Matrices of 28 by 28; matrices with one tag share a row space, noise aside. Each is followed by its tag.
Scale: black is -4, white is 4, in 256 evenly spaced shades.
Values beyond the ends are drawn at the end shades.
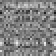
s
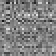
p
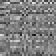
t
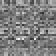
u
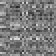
t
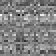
u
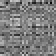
t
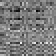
t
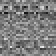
u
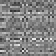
t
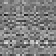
u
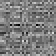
t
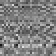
s
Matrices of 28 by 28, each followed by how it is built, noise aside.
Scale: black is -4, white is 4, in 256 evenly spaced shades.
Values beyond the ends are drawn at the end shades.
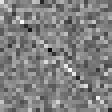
diagonal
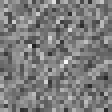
Hankel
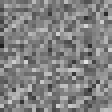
repeating rows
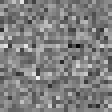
uneven rows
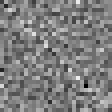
diagonal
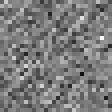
Hankel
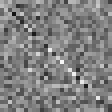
diagonal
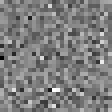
uneven rows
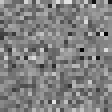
uneven rows
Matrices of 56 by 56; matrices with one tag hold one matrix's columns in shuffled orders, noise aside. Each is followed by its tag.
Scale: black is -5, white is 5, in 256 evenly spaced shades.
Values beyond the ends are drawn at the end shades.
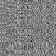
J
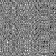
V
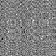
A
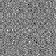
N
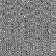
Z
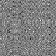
A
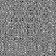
Z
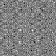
N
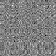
J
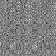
J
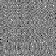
J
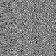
N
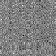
J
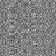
N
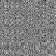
J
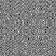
A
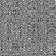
Z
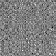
V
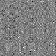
Z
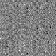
V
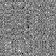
V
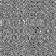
A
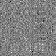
Z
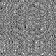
V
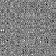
N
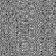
Z
